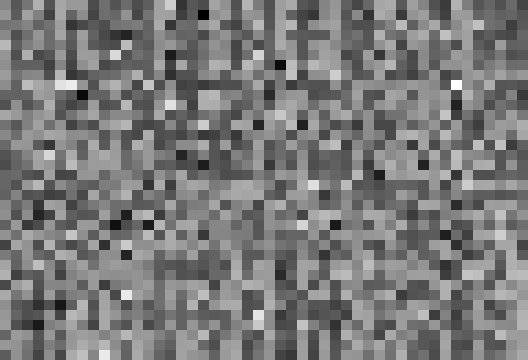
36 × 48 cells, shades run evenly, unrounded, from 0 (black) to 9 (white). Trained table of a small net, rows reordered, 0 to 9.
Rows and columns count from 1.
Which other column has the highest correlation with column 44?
13
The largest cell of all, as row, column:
9, 42
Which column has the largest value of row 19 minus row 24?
43
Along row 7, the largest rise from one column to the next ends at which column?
27
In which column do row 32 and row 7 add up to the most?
24
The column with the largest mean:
36
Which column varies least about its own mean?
2
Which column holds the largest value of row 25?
12
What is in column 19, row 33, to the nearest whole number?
4
